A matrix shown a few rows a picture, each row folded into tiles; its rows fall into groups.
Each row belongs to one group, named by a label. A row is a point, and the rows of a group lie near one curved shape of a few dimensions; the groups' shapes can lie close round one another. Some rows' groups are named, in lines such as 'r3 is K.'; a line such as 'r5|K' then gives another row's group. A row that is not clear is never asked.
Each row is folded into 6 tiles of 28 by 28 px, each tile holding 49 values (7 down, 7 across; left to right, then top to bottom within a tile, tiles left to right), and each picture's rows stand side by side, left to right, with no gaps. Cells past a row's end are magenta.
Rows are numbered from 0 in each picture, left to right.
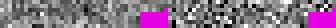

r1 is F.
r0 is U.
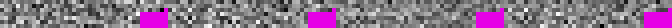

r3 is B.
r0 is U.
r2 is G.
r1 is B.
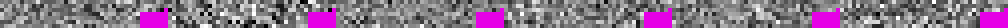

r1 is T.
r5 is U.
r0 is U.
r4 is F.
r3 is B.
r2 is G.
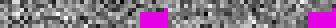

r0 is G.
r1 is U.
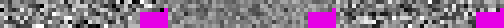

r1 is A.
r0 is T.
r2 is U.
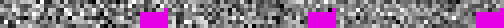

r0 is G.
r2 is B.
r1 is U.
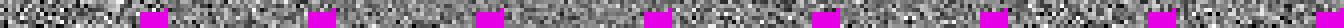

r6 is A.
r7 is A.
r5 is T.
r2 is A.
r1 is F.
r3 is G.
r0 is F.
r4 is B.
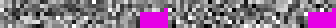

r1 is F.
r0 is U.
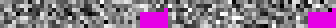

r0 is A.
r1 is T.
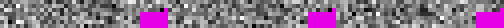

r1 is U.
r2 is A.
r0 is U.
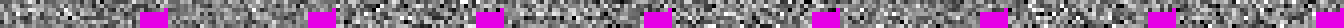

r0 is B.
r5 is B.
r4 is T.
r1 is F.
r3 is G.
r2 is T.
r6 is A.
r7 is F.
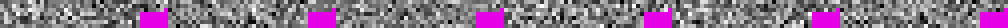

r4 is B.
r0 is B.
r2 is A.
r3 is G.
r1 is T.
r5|T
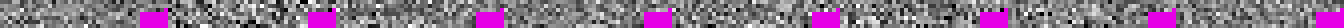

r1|T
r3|F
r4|F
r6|A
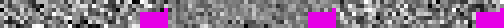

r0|T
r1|A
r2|B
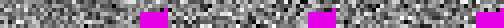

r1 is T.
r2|T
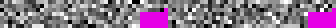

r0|T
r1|F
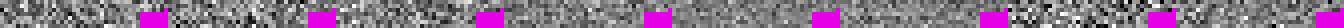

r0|A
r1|T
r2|U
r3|F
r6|T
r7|B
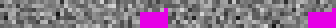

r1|G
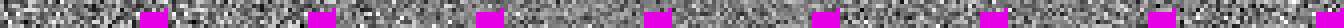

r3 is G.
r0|B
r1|B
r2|A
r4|A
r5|G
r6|F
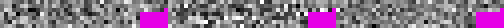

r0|A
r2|F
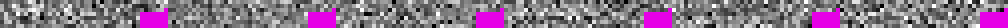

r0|B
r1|F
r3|G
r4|U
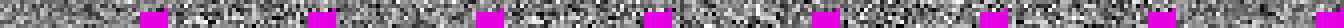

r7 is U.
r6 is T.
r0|U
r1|U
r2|F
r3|U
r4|T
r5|F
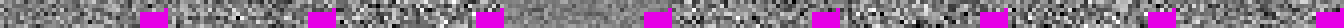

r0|F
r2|F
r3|A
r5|A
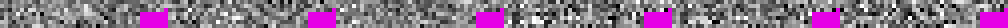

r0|A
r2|U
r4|U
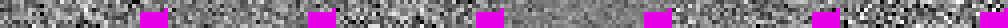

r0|F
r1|F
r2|T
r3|A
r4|U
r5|F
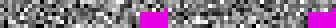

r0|F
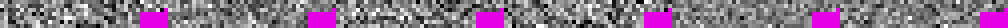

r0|T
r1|U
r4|G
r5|B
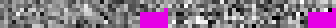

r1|U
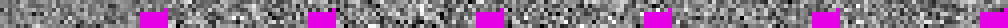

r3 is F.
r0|A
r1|T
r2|T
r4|G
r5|U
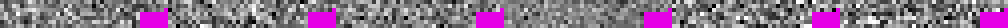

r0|B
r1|T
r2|G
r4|T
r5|U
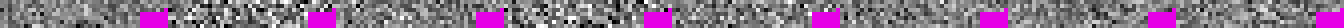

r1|F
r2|T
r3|T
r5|G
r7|F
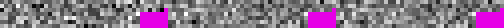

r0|U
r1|B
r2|B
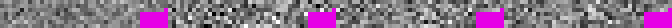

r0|G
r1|F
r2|F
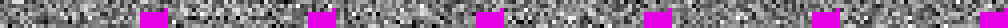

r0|T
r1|G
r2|A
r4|T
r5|B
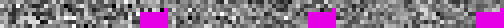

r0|U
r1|B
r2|F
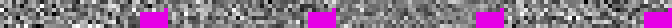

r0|F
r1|B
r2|A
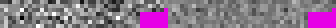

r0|B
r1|A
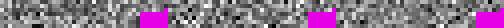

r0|U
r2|B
